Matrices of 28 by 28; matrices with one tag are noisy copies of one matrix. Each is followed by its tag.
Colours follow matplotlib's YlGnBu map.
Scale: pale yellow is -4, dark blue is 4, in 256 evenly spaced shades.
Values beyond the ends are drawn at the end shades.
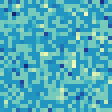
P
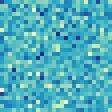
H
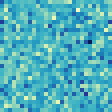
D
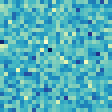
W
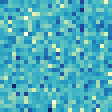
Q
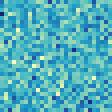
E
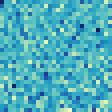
Q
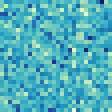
P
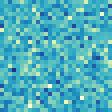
H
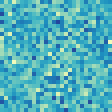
E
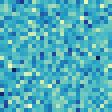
H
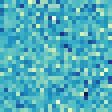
D
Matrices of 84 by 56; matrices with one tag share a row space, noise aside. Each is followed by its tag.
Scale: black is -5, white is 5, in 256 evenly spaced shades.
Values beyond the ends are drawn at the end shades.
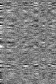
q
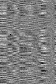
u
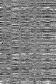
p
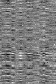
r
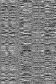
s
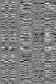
s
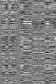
s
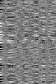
q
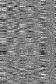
u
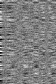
q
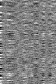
q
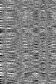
q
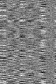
u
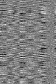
u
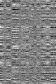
p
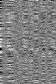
q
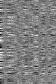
q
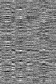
r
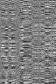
s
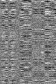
s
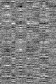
r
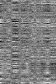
p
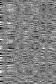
q
